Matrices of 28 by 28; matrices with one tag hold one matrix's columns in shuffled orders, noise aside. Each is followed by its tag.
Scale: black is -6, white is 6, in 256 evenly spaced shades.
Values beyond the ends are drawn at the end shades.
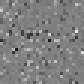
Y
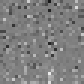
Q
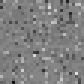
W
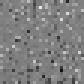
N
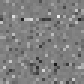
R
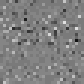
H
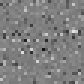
Y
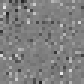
W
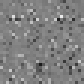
R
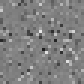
Y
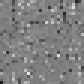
W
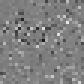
H
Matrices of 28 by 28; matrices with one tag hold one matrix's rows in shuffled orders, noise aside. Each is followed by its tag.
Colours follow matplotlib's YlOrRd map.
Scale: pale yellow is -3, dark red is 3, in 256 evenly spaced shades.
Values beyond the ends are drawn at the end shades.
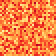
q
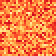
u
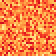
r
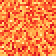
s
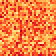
q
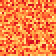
r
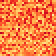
u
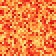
s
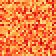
u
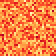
r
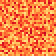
q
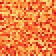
u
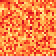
r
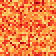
q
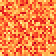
q
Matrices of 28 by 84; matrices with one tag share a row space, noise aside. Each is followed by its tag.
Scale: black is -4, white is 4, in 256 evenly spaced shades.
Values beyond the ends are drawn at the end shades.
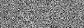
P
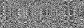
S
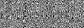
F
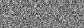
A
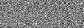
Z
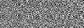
Z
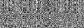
A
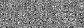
S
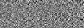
Z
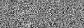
P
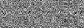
S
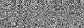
F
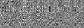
A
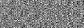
Z
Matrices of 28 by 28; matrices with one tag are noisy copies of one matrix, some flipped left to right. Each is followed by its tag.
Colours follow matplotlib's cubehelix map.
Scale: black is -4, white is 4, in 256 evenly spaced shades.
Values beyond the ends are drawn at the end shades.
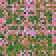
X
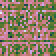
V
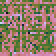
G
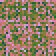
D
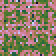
X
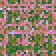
X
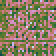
V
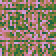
V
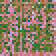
G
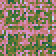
X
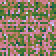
D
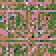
V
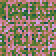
D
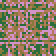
V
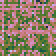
X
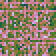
V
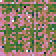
G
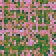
X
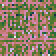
V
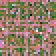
D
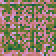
G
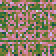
V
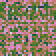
D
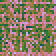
G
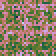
X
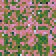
X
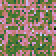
X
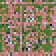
G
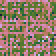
D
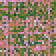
D
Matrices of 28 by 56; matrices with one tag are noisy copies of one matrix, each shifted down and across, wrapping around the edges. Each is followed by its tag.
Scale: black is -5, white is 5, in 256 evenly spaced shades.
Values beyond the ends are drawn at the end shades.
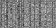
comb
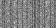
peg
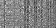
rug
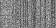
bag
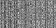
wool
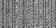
wool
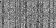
comb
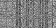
rug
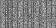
peg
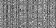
wool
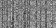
comb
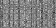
comb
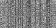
bag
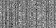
wool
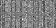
comb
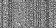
bag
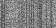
bag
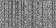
wool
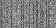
wool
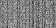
wool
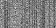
bag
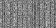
peg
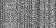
bag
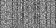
comb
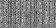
peg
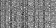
comb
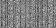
peg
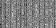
peg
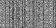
wool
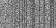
bag
